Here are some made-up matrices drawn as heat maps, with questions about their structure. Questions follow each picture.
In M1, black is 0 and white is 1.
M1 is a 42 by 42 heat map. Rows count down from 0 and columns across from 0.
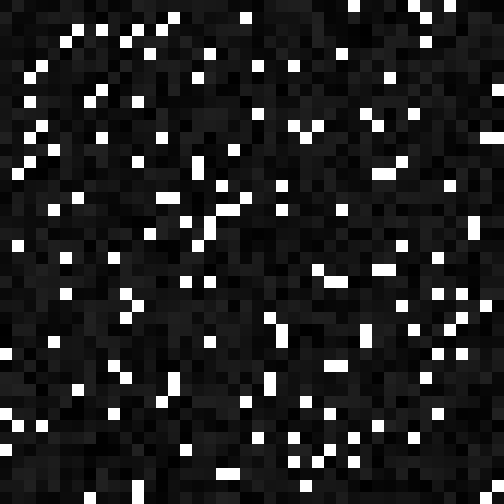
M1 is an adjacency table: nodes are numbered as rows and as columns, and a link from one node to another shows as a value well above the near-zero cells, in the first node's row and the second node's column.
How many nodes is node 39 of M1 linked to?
2
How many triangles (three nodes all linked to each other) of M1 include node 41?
1
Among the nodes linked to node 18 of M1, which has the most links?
node 17
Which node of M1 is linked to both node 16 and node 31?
node 14
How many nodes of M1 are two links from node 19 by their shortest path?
4
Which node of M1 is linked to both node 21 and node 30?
node 9
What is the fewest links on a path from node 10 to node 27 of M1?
4
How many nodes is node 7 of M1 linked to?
2
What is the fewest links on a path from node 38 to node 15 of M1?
4
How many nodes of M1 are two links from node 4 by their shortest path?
4
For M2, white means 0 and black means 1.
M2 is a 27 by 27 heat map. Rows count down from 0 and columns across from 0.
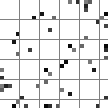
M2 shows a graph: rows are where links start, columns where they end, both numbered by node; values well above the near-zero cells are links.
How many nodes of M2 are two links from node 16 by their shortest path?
1
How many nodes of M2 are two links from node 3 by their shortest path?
5
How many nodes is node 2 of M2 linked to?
1
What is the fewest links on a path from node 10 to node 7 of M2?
4
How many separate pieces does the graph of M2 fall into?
2
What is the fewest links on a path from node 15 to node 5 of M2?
7
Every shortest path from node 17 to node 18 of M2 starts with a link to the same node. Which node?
node 11
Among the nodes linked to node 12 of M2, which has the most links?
node 26
